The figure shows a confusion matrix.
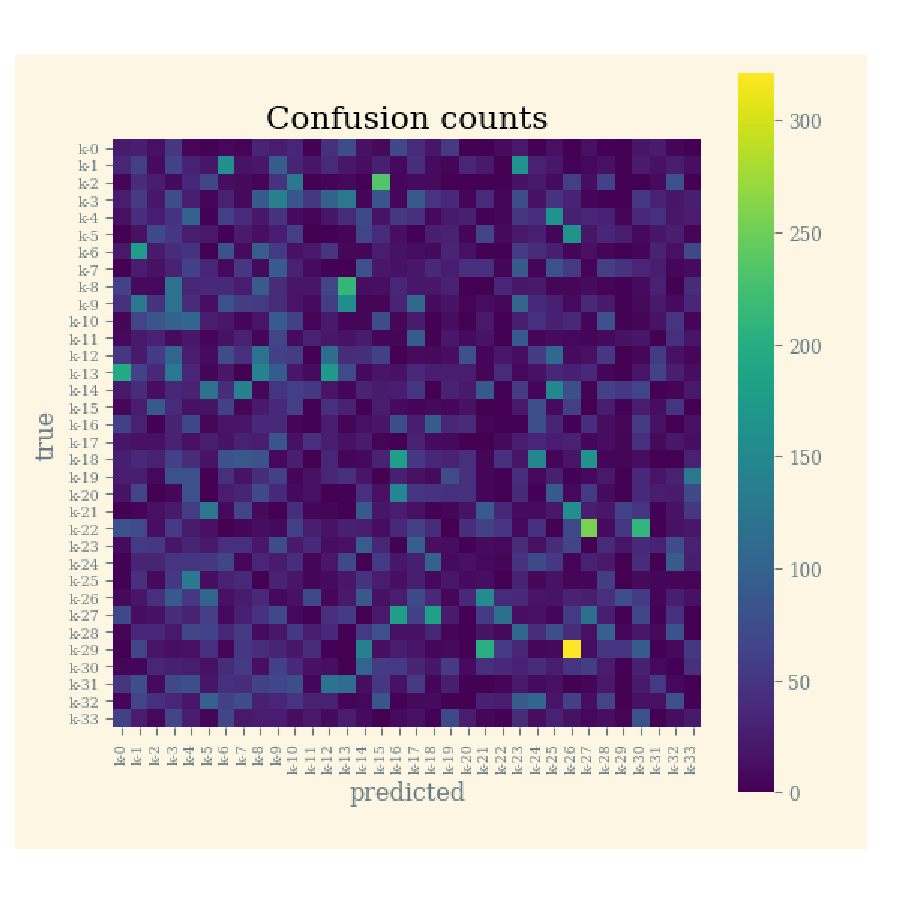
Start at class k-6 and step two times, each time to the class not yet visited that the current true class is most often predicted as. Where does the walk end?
k-23
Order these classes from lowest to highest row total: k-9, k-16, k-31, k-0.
k-0, k-16, k-31, k-9
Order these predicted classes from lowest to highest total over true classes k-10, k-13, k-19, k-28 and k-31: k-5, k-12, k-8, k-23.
k-5, k-23, k-8, k-12
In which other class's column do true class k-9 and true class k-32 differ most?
k-13
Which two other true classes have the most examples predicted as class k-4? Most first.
k-25, k-10
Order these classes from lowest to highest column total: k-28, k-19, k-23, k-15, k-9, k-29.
k-29, k-19, k-28, k-15, k-23, k-9
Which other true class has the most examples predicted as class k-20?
k-12
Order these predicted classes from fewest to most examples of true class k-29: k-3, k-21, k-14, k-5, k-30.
k-3, k-5, k-30, k-14, k-21
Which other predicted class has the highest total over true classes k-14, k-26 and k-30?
k-21
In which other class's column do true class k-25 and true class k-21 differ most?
k-26
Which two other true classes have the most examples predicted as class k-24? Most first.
k-18, k-32
